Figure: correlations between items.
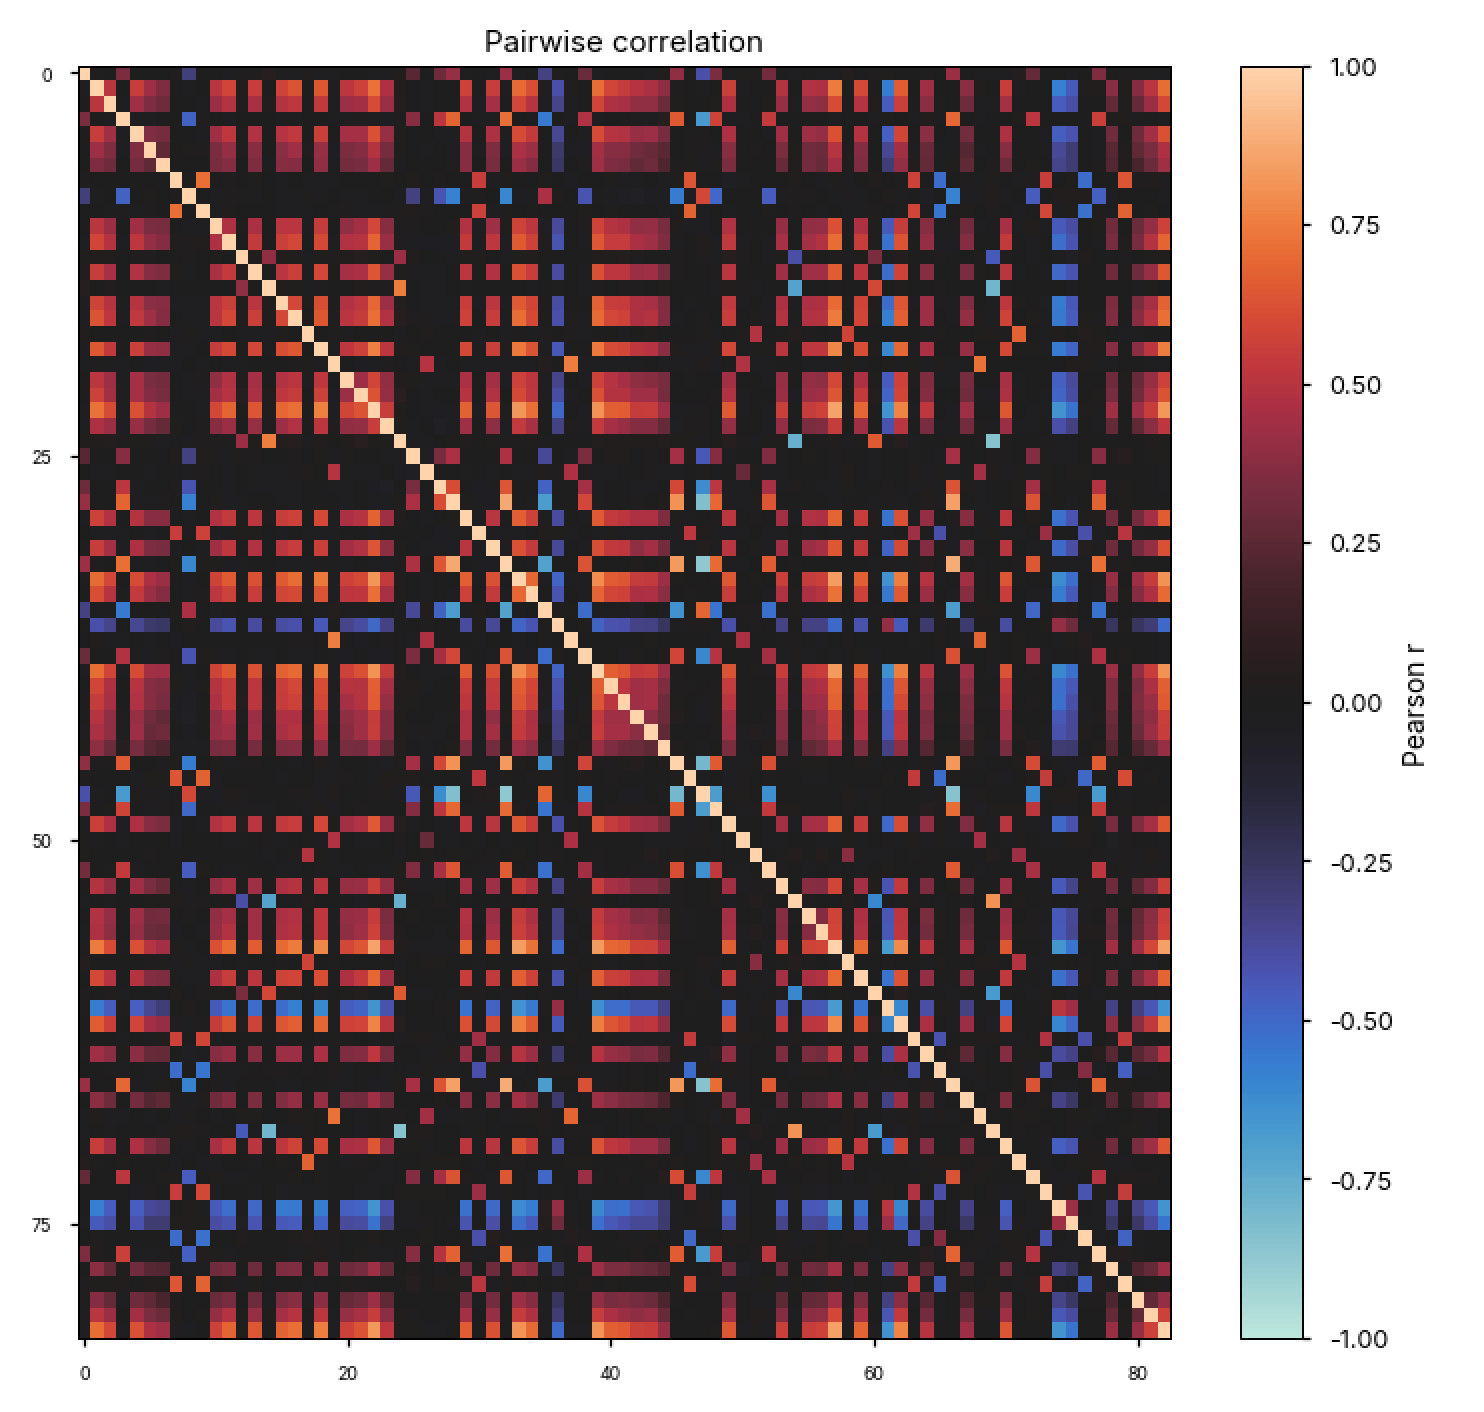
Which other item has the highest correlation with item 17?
71
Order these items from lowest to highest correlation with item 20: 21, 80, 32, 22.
32, 80, 21, 22
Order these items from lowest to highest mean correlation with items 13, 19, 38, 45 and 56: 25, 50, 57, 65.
65, 50, 25, 57
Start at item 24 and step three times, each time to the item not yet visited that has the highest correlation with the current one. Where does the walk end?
12
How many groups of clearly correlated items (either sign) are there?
6
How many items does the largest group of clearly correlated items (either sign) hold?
43
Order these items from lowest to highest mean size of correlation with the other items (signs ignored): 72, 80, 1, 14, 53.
14, 72, 80, 53, 1
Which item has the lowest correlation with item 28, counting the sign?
47
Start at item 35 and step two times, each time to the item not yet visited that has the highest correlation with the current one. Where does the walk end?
8
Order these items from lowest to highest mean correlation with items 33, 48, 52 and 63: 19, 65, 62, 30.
65, 19, 30, 62
